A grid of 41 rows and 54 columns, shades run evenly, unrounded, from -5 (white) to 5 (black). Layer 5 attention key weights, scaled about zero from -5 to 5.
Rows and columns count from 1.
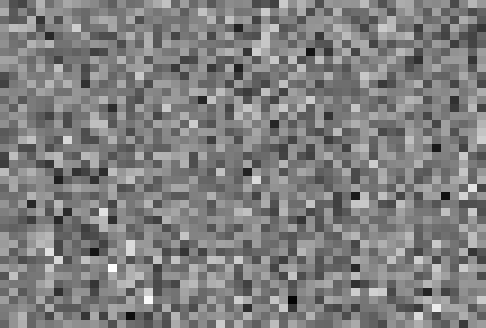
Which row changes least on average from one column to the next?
12
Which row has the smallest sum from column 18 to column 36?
14
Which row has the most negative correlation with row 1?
4
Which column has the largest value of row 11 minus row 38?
17
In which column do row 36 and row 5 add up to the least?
15
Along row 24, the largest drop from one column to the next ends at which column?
53
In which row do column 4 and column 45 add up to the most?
19
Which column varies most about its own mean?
40
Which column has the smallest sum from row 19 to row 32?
41
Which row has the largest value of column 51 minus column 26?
3
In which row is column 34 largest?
28
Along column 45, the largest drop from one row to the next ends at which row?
26
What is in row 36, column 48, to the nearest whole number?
-2
